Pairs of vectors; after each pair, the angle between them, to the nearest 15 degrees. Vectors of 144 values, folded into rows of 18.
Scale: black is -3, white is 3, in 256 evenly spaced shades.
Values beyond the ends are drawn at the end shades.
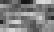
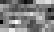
15 degrees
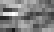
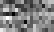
135 degrees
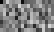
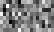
120 degrees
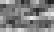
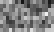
45 degrees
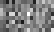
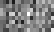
15 degrees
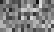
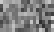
105 degrees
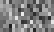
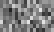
135 degrees
